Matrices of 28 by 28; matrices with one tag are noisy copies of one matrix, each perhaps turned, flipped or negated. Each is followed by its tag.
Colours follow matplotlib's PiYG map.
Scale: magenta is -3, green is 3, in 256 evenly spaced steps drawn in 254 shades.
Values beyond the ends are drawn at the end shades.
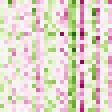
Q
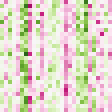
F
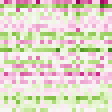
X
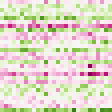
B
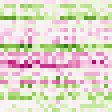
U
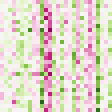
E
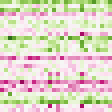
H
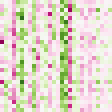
E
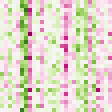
F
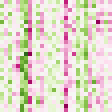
F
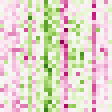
U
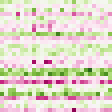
Q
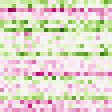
H
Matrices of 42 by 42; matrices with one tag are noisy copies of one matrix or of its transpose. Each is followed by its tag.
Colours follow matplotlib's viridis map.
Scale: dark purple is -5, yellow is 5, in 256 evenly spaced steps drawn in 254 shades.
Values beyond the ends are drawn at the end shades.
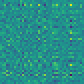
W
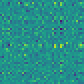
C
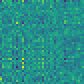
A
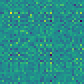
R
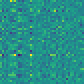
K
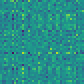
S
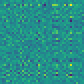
W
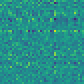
K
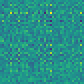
R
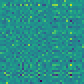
W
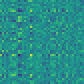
K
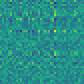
K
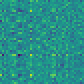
K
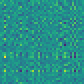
W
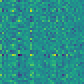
K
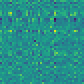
K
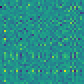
W
